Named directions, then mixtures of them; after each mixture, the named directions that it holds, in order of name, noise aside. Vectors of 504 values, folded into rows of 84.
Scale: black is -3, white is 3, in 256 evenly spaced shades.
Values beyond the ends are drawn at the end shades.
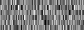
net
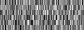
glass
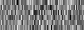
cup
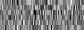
cup, glass.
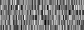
net.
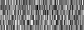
glass.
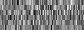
cup, glass.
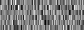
net.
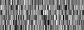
glass, net.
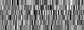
cup, glass.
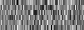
cup.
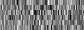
cup.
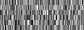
glass.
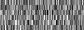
glass.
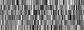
cup.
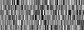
cup, net.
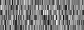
glass, net.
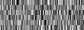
cup, net.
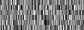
net.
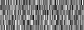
glass.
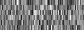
cup.
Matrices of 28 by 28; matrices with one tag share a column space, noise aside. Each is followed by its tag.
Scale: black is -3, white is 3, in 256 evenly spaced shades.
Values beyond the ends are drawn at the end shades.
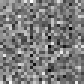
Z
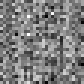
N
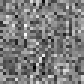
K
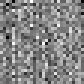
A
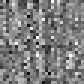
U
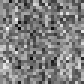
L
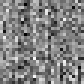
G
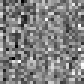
L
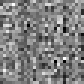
L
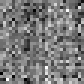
G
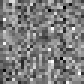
L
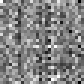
Z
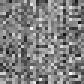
Z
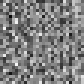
N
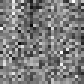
A
